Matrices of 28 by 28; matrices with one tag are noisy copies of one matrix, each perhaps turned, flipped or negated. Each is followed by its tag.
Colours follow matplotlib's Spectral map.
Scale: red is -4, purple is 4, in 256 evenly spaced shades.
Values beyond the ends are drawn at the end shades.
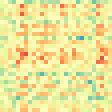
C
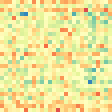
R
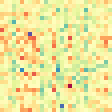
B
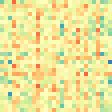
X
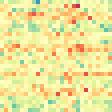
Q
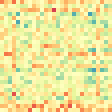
R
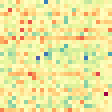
C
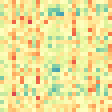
C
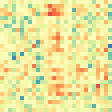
C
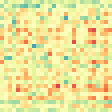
R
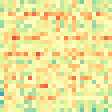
X
